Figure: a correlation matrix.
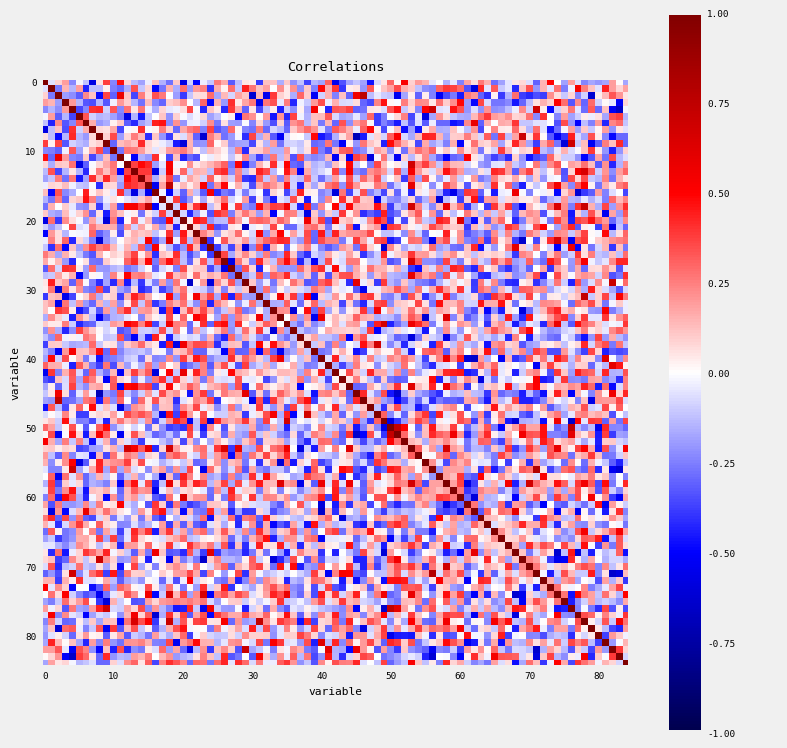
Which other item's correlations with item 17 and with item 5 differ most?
57
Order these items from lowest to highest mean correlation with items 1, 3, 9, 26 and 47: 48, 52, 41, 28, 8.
8, 28, 48, 52, 41
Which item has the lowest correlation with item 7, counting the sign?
0
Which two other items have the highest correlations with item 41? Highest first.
82, 83
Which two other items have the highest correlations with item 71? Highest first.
56, 4
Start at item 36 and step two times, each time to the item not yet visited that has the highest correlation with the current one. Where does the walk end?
58
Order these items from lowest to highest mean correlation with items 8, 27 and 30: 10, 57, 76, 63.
76, 10, 63, 57
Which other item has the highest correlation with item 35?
49
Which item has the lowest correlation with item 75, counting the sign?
9
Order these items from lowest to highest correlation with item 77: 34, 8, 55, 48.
8, 55, 34, 48
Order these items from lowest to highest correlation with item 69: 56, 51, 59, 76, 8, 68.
68, 59, 56, 76, 51, 8
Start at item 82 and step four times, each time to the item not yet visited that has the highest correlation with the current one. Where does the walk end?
46
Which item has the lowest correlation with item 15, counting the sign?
16
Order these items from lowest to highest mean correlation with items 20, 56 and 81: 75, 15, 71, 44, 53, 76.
15, 76, 75, 53, 44, 71
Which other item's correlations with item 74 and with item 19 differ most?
33
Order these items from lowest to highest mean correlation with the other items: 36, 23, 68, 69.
68, 69, 36, 23
